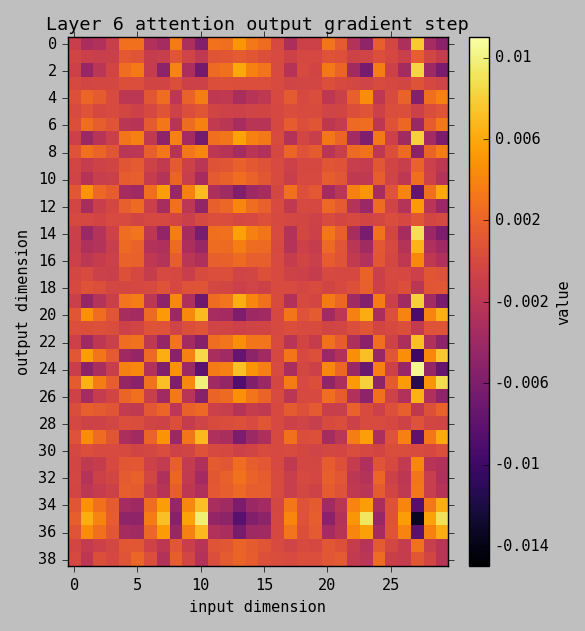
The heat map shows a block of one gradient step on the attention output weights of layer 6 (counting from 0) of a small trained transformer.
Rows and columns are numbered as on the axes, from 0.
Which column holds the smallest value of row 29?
27
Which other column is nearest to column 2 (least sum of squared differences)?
17
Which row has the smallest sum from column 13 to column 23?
25
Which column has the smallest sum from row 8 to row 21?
10
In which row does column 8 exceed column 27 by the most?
35
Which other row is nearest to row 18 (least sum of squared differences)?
21
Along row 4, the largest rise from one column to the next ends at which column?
28
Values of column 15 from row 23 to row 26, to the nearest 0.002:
-0.004 0.004 -0.004 0.002
